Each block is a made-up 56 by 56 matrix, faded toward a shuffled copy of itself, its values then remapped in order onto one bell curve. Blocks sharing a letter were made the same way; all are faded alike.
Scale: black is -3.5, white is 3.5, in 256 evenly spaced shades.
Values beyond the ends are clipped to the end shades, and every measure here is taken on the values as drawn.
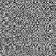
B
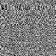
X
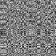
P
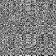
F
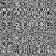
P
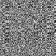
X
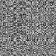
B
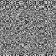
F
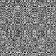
P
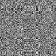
B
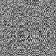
X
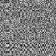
B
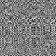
P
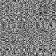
X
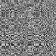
P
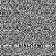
F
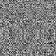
F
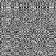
P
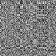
B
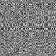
P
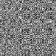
B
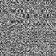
X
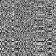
P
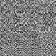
X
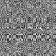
P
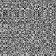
X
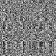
B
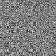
X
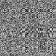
B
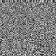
F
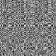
P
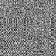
X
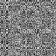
B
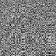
B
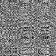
X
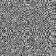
X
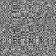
P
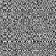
P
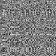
F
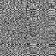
P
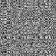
B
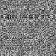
X
